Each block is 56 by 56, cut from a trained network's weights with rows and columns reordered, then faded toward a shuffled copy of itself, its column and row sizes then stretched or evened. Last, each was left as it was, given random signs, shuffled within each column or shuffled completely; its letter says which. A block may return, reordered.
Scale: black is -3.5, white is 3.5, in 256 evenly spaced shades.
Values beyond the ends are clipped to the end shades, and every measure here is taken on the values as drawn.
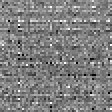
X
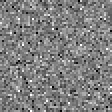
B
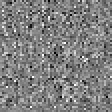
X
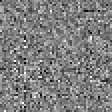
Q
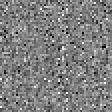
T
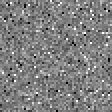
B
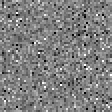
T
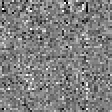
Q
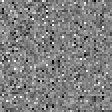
T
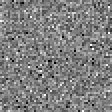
B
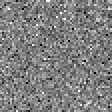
B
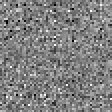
Q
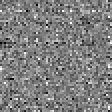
Q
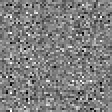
Q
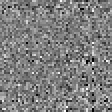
Q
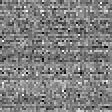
X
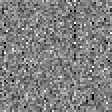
T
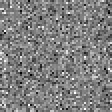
T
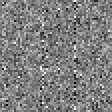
T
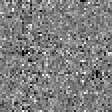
Q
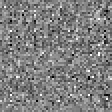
Q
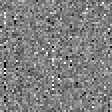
T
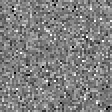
B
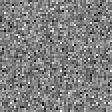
B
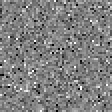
B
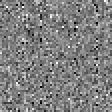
T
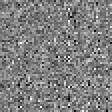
X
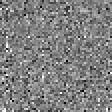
Q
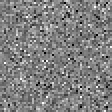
T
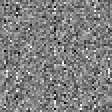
T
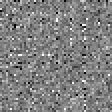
Q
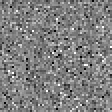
B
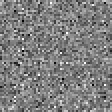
Q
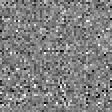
Q
